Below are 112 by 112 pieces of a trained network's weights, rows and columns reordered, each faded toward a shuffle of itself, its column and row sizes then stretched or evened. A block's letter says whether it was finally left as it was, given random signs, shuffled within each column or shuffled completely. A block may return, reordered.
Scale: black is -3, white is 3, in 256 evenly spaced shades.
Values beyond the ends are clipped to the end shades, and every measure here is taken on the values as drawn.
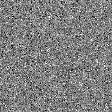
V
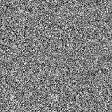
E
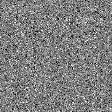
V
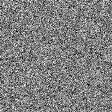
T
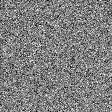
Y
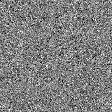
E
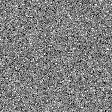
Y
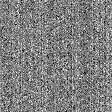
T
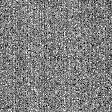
T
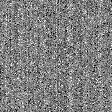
T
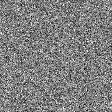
T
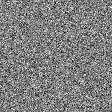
Y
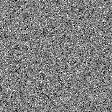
T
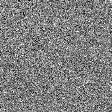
T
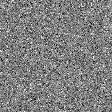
T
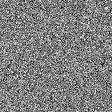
T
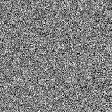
E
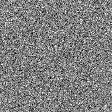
T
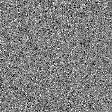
T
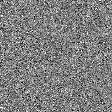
V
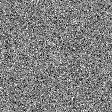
Y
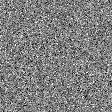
Y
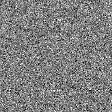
V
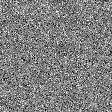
Y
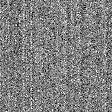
T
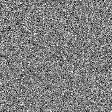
V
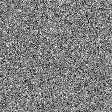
Y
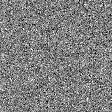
T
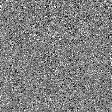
V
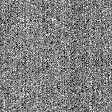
E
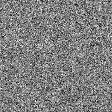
V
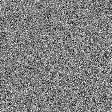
T
